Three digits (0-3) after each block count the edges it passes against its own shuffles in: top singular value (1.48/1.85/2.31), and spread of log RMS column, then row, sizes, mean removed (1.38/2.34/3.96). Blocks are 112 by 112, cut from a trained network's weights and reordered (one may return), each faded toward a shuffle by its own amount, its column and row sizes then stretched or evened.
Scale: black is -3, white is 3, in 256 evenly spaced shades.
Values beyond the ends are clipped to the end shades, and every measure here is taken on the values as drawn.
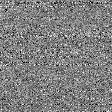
0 0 2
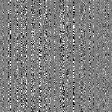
3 3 1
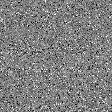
0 0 1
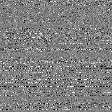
1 0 3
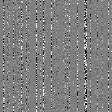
2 3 0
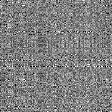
2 1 2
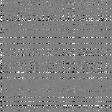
2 2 3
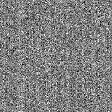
1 1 0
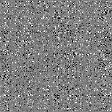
0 2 2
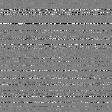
2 0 3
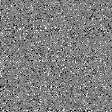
1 1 2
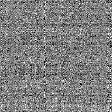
2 2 0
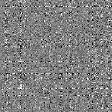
2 2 2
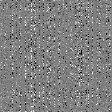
0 3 1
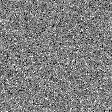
0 0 0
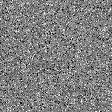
1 0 0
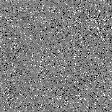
0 1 1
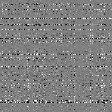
1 2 3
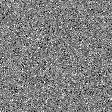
0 0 0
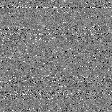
0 0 2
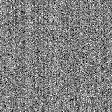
1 0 0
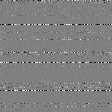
3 0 3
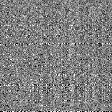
2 0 2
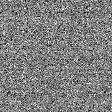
0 0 1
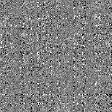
0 2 2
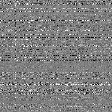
1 1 3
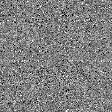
0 1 1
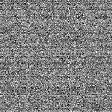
2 1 0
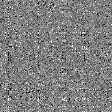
1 1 1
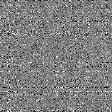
1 2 2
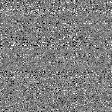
1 1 2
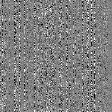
0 3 0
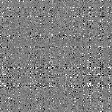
1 2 2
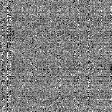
2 2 1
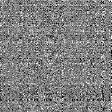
2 2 1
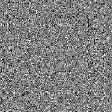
2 2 0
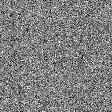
0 0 1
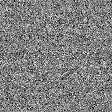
0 0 1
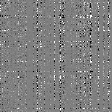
1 3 2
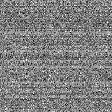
3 1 0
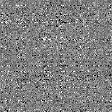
0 2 2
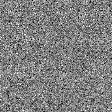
0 1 0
